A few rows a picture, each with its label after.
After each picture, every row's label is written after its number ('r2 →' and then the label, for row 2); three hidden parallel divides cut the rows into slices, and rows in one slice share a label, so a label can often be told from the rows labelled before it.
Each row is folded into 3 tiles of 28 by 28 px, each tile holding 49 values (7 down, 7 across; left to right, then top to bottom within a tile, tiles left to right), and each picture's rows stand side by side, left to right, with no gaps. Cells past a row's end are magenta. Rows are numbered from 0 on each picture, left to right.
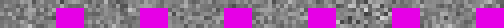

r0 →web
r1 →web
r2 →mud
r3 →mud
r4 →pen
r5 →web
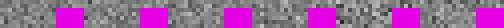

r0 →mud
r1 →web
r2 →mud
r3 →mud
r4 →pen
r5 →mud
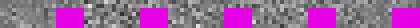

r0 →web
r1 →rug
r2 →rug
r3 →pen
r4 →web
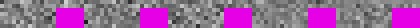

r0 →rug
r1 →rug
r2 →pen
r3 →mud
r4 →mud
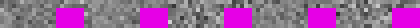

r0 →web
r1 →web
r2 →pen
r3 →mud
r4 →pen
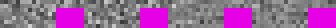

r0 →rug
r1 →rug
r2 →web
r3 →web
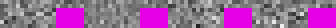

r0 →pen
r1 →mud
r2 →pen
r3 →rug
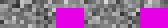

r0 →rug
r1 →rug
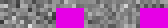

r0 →rug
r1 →mud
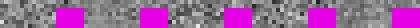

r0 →pen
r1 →web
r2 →rug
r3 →pen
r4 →mud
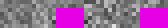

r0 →mud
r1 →rug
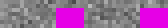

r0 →web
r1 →web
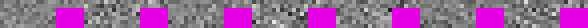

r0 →web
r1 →rug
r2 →web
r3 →rug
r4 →pen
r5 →mud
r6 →rug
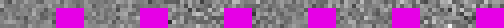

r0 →web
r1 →mud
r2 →rug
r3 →mud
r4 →web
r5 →rug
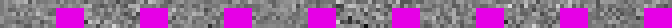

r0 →mud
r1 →rug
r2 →web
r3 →mud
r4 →pen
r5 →web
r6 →rug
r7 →web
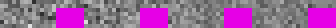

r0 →rug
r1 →pen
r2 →web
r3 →web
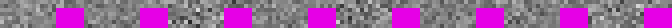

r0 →mud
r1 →web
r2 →pen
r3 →web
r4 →pen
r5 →mud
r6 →mud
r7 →rug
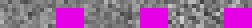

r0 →mud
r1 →web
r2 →rug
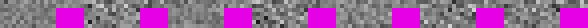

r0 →web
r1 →pen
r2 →web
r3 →pen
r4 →mud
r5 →rug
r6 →pen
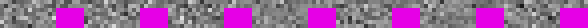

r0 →pen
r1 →rug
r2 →rug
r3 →web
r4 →pen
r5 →mud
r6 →rug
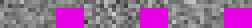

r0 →web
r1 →rug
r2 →web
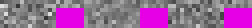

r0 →rug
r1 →mud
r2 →rug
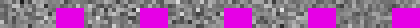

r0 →pen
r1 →rug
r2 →pen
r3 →pen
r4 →mud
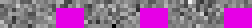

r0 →pen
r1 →pen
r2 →rug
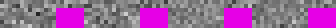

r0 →rug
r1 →pen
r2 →mud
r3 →mud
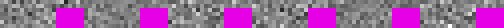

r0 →pen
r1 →mud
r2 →rug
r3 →rug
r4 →mud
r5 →rug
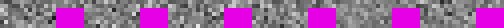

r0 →rug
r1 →rug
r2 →rug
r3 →pen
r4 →web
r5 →pen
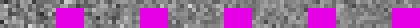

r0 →rug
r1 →mud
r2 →web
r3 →mud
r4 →web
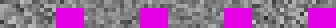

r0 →rug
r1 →web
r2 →mud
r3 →pen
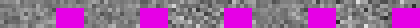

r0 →mud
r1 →web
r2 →rug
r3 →mud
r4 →rug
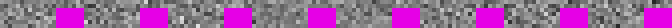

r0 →pen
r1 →pen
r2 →rug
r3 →web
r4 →mud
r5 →pen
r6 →pen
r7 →pen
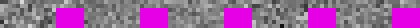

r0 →rug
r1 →web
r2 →mud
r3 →pen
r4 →web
